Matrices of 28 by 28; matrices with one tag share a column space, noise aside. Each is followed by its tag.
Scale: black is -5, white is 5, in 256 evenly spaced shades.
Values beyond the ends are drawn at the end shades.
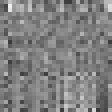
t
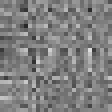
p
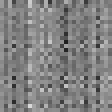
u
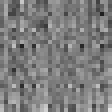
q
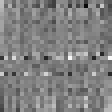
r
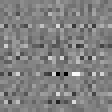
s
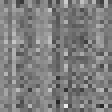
u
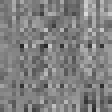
q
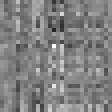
q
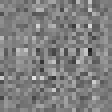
p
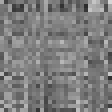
t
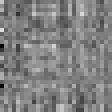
q
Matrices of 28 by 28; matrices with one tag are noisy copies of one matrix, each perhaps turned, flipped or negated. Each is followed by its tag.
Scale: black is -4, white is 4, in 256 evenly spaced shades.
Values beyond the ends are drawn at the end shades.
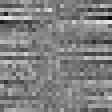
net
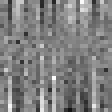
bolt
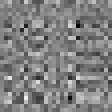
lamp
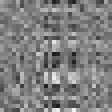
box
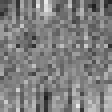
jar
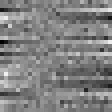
bolt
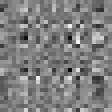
lamp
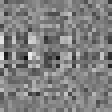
box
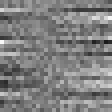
bolt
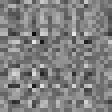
lamp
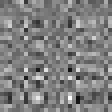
lamp
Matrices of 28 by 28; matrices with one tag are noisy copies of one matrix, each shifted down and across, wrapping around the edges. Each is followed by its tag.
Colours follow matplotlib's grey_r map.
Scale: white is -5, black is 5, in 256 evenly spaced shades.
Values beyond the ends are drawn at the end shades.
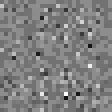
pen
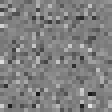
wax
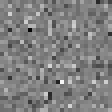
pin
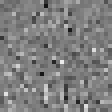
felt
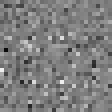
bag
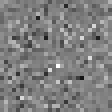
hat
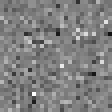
hat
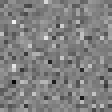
wax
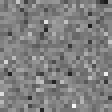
hat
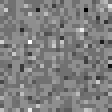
bag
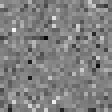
hat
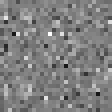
pin
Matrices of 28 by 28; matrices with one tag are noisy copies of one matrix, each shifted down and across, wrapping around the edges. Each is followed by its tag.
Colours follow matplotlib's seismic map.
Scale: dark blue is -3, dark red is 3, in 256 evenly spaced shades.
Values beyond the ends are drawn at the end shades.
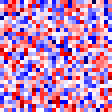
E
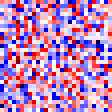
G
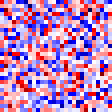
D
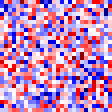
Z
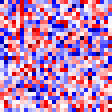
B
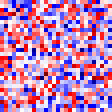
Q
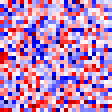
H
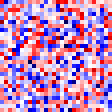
Q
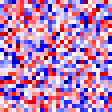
Q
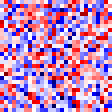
Q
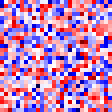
Q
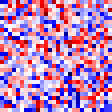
H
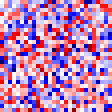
D
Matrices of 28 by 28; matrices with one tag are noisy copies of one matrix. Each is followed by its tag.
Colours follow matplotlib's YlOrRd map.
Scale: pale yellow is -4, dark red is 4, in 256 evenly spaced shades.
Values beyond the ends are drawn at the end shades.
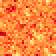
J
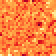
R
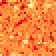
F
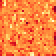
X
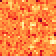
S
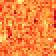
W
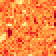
W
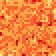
R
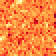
W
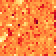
W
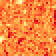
W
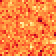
S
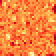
X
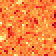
W
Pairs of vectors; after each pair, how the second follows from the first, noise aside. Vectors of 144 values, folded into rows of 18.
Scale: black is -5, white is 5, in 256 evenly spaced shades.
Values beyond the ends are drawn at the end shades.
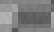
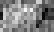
reversed, negated, scaled up.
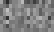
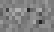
wrapped around, partly zeroed.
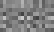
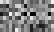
reversed, negated, scaled up.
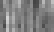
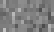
wrapped around, partly zeroed.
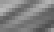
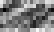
wrapped around, scaled up.
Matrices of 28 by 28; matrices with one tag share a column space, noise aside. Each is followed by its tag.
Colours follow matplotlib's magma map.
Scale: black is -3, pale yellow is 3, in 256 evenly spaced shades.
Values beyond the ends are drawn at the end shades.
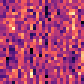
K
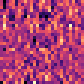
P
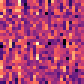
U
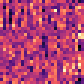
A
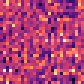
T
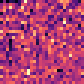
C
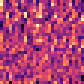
P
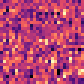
K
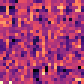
A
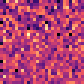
C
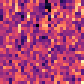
P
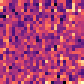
P
